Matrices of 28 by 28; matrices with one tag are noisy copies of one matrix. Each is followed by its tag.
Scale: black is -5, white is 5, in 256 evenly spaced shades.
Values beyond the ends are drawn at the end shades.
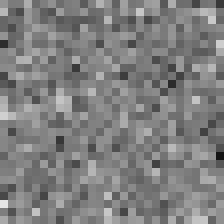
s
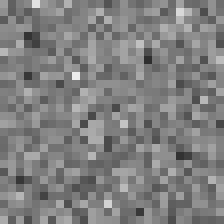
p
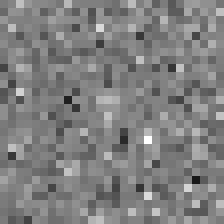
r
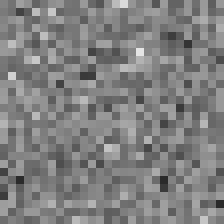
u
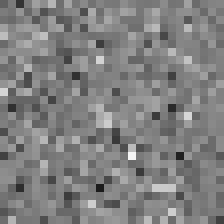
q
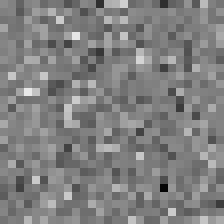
u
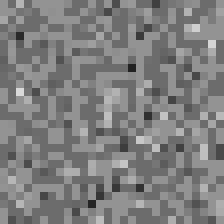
r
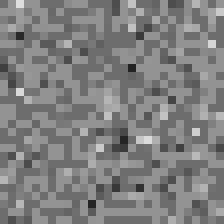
r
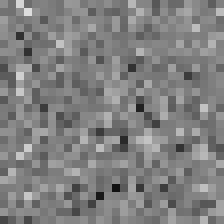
r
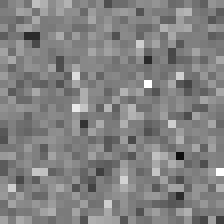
p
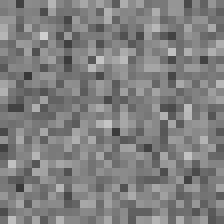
q
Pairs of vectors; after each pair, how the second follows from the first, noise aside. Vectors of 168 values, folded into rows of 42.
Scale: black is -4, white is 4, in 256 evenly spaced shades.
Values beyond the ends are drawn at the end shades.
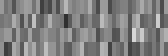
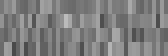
negated, shrunk.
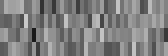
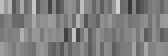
reversed, partly zeroed.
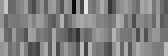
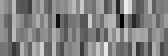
shuffled.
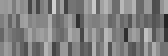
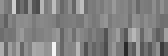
wrapped around, negated, partly zeroed.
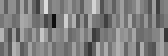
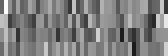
shuffled.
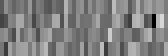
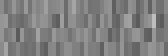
negated, shrunk.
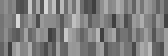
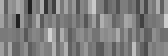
negated, partly zeroed.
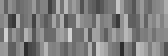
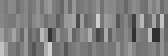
reversed, partly zeroed.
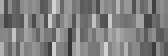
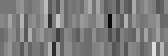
negated, partly zeroed.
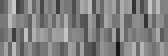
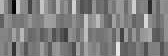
negated, partly zeroed.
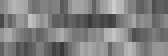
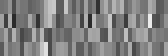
shuffled.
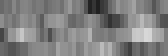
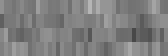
negated, shrunk.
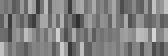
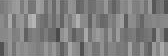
negated, shrunk.
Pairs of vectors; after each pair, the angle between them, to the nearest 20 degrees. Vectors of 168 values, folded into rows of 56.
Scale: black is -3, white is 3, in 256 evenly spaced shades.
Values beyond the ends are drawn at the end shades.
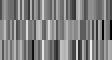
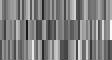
160 degrees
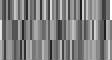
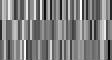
160 degrees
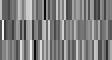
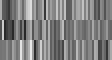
20 degrees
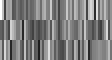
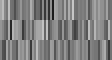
100 degrees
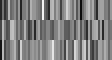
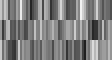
140 degrees
